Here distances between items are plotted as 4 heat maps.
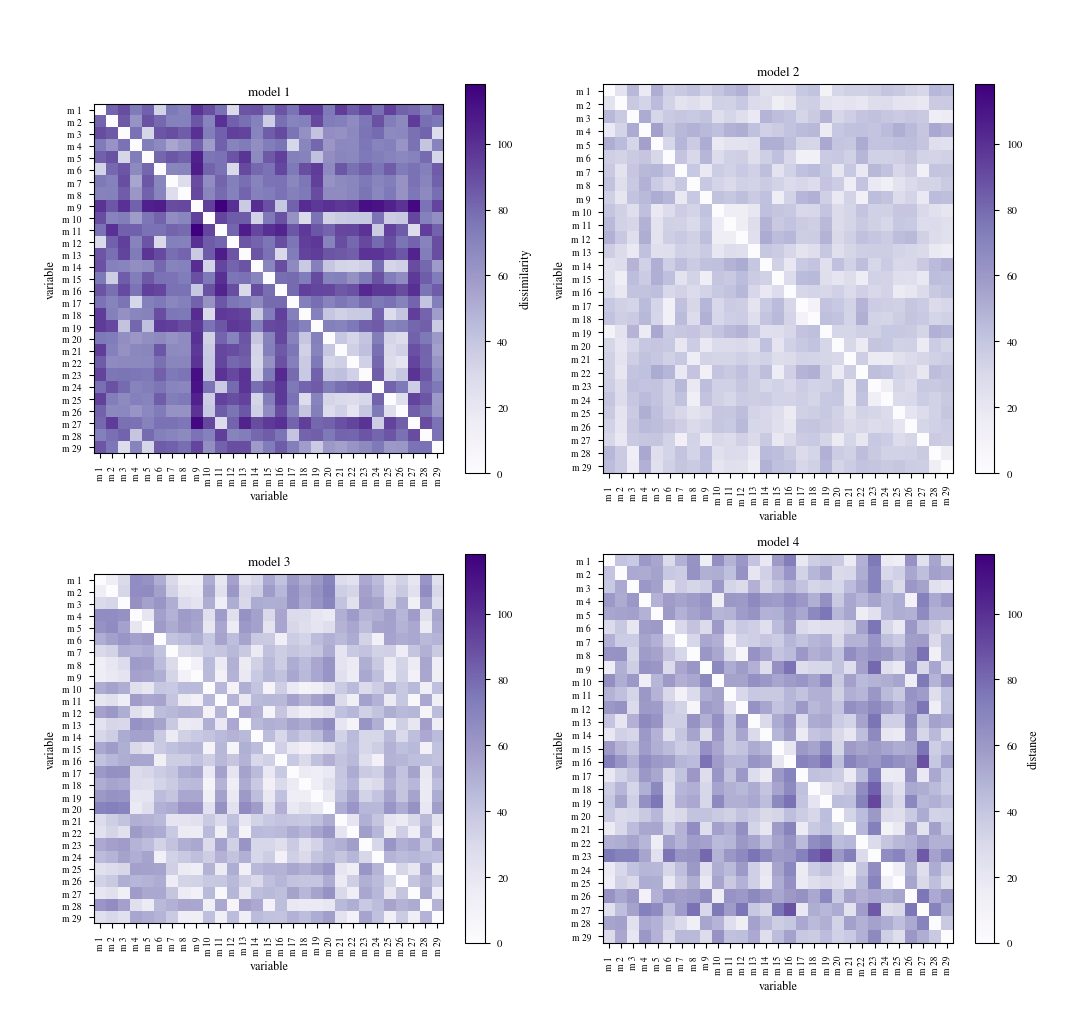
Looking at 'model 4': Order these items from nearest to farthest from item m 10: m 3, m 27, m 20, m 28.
m 20, m 28, m 3, m 27
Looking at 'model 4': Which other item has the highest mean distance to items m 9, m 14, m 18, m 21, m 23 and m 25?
m 16
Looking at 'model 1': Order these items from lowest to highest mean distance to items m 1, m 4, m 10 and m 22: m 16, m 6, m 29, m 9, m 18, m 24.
m 18, m 6, m 29, m 24, m 16, m 9
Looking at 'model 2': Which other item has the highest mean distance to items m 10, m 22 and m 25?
m 4
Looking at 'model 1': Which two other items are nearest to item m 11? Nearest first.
m 27, m 24
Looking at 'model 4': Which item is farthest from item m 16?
m 27
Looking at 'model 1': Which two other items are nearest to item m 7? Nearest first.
m 8, m 4
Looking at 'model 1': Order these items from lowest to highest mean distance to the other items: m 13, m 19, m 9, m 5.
m 5, m 19, m 13, m 9
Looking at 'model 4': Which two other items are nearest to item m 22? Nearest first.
m 5, m 23
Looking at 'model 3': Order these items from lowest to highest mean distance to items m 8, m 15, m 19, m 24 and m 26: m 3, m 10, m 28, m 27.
m 10, m 28, m 27, m 3
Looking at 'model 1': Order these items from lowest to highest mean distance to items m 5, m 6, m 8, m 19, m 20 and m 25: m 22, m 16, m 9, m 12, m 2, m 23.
m 22, m 23, m 12, m 2, m 16, m 9
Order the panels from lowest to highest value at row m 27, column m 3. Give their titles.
model 3, model 2, model 4, model 1
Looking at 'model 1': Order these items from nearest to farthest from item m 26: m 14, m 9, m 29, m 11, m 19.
m 14, m 29, m 19, m 11, m 9
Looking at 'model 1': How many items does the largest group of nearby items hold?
9
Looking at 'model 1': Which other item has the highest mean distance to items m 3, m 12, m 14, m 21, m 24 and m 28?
m 9
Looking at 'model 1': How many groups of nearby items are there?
8
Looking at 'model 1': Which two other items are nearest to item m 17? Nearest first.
m 4, m 28
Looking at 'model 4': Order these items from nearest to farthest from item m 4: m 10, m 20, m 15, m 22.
m 10, m 20, m 22, m 15
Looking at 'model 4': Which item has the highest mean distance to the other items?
m 23
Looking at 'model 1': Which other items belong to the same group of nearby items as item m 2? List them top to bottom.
m 15
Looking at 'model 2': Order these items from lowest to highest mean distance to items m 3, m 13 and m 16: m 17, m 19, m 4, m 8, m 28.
m 28, m 17, m 8, m 19, m 4
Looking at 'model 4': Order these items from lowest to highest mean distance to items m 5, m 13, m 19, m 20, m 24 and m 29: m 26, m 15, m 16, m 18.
m 18, m 15, m 26, m 16
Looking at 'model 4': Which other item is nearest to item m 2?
m 13
